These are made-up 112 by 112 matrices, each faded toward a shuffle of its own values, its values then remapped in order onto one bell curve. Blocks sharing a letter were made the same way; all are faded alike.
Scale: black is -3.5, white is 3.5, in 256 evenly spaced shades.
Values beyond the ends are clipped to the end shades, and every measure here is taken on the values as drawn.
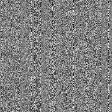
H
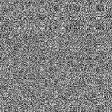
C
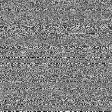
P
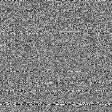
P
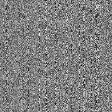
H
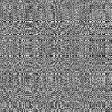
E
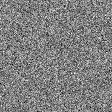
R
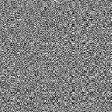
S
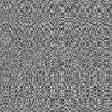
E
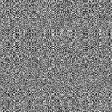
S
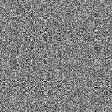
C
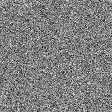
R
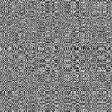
E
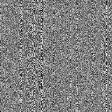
H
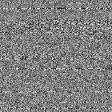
P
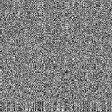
C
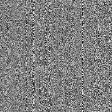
H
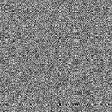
C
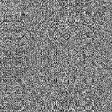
C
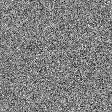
R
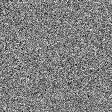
R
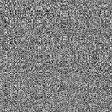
C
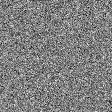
R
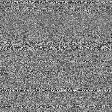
P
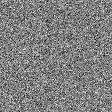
R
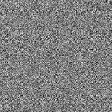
C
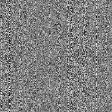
H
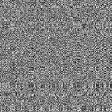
S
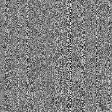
H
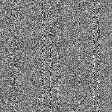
H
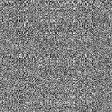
C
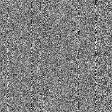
H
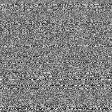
P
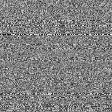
P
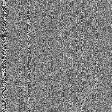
H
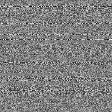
P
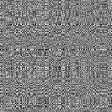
E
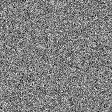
R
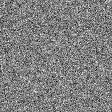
R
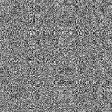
C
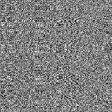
C
